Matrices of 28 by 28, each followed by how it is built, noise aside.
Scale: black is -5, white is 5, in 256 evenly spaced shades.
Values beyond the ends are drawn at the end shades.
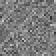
Hankel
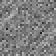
Hankel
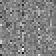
uneven columns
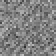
Hankel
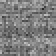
blocks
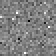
sparse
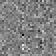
uneven columns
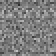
repeating columns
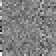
uneven columns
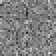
uneven columns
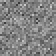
Hankel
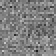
blocks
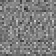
repeating columns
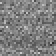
repeating columns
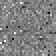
sparse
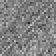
Hankel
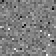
sparse
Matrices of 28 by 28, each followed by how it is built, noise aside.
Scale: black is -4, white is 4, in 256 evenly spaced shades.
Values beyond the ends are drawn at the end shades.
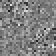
block diagonal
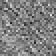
Toeplitz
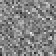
Toeplitz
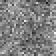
smooth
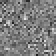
block diagonal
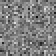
blocks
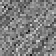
Hankel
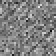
Hankel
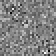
block diagonal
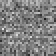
blocks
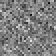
Toeplitz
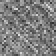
Toeplitz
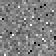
sparse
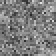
smooth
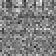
blocks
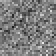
Hankel
